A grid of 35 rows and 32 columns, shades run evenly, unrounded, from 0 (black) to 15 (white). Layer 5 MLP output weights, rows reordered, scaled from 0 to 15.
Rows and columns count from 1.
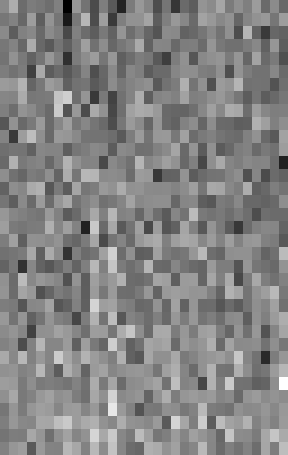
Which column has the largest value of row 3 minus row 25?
28
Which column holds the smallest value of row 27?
3
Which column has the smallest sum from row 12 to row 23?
23
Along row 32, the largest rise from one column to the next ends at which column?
13
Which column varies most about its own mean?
8
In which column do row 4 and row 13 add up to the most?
16
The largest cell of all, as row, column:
30, 32
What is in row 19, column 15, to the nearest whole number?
6
